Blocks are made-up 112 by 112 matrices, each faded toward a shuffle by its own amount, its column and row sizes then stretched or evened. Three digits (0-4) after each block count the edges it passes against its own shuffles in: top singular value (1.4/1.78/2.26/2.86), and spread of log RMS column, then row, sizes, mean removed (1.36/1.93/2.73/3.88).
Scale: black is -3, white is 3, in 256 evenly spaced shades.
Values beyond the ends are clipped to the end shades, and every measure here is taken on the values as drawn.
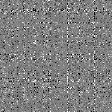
2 3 3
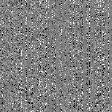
1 4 0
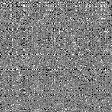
3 1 3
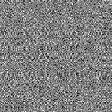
4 1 2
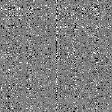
1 3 3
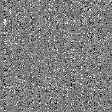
1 3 1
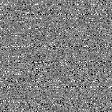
2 0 3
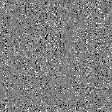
0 3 2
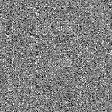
2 1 0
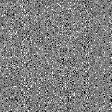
2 3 0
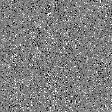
1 2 0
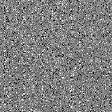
2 2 0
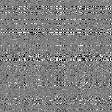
4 2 4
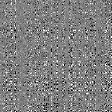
3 4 3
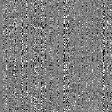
3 4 1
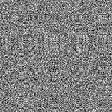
3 0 0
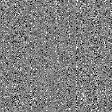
1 3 1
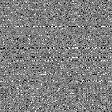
3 0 3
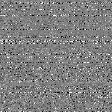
0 0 4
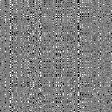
4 4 2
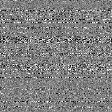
1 1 4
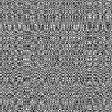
4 0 3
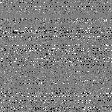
0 0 4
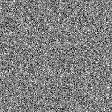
2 0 1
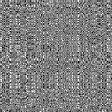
4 3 1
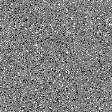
0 2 1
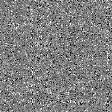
1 2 1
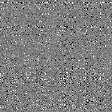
2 2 3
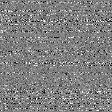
0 0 4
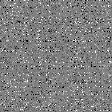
0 2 3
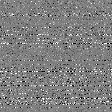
2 0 4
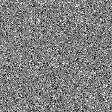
0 1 1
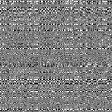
4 1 4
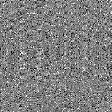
3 1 1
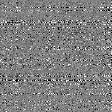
2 2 4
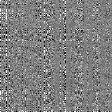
3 4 2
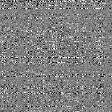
1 3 4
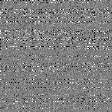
0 2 4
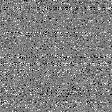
2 0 3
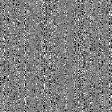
2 4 0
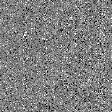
0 3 0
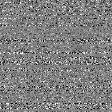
0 0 4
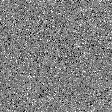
0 0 1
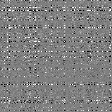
3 3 4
